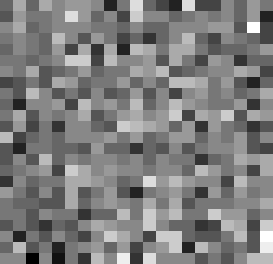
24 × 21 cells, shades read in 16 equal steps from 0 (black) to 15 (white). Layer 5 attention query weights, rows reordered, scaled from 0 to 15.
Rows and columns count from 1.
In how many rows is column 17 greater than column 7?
10
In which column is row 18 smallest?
11
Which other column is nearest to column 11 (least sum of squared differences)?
7
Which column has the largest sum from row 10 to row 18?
14
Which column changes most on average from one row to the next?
20
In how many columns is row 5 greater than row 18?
11
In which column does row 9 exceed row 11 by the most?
3
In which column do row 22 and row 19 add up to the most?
21
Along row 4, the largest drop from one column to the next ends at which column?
16
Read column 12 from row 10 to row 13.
6 8 10 6
